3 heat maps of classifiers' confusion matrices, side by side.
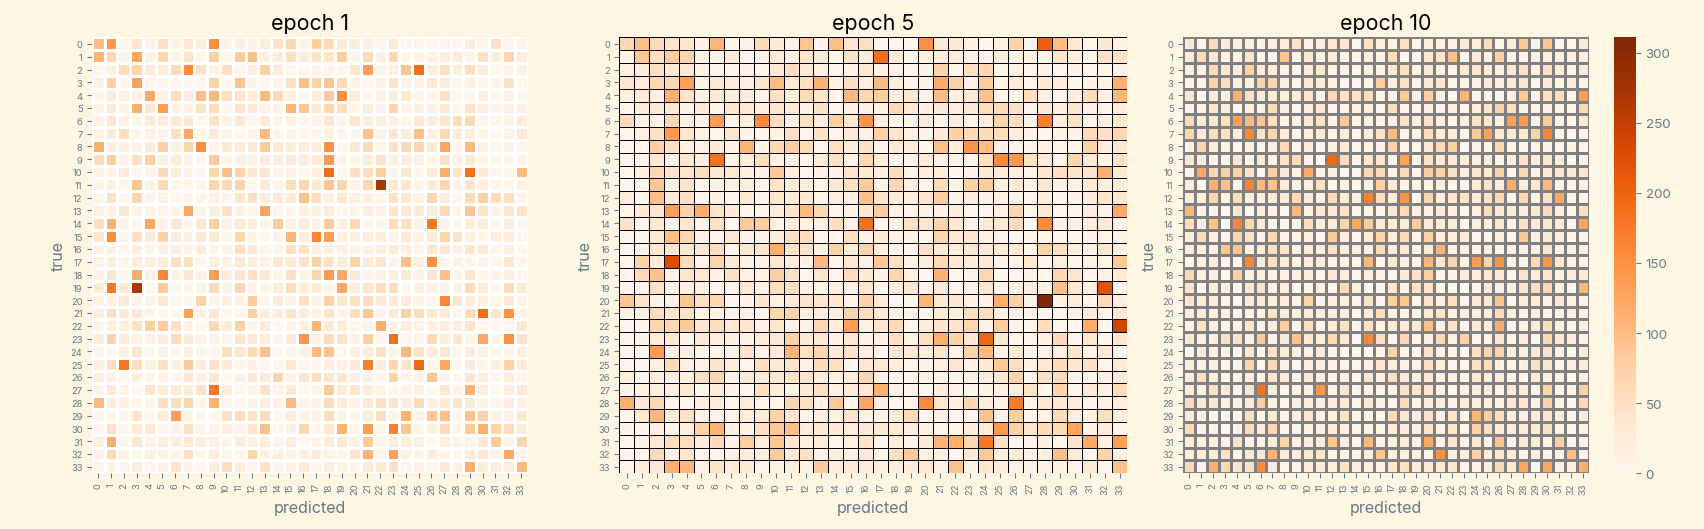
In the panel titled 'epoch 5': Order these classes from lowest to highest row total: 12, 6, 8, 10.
12, 10, 8, 6
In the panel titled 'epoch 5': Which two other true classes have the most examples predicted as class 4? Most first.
3, 33
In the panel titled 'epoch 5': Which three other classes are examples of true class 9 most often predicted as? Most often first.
6, 25, 26
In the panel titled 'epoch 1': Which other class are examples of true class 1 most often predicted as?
3
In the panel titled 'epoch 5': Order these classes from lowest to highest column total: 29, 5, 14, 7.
7, 5, 14, 29
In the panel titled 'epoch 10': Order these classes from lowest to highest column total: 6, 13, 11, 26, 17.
11, 13, 17, 6, 26
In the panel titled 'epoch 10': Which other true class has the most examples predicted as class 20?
31
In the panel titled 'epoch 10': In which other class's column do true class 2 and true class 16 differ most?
21
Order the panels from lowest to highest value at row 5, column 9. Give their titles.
epoch 10, epoch 5, epoch 1
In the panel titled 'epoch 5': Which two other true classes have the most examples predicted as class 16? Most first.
14, 6
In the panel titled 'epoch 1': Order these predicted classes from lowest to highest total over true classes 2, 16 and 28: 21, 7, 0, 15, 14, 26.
14, 26, 0, 15, 21, 7
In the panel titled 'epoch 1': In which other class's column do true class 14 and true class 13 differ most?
26
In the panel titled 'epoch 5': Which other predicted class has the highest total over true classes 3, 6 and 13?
33
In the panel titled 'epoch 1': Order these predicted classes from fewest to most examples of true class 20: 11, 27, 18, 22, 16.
11, 22, 16, 18, 27
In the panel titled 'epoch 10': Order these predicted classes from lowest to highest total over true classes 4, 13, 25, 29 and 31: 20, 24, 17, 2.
2, 17, 24, 20
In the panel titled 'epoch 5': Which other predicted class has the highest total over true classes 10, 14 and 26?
16
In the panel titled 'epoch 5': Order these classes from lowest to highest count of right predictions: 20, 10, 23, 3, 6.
23, 3, 10, 20, 6
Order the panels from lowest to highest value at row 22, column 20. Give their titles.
epoch 1, epoch 5, epoch 10
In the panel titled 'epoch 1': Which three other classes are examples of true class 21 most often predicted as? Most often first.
30, 32, 7
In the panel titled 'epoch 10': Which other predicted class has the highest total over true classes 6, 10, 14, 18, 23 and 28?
4
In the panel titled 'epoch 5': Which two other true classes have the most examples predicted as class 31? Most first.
22, 8
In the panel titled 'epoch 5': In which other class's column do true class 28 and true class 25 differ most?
20
